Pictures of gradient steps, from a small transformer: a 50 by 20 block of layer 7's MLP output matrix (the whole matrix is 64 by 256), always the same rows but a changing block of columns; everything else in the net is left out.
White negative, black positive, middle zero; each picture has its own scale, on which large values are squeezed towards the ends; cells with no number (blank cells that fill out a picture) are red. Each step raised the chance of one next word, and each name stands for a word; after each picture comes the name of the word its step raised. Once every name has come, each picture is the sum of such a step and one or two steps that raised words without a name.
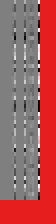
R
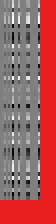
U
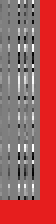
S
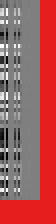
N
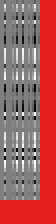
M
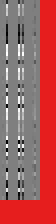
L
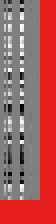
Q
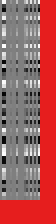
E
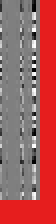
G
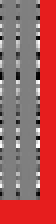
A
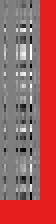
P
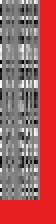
E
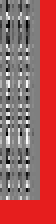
G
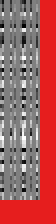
G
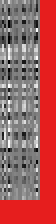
G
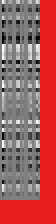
R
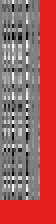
R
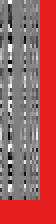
S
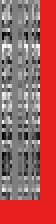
N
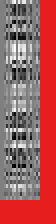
A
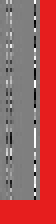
E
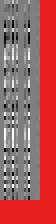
R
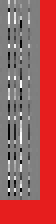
U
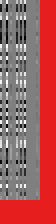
R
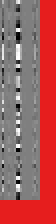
R
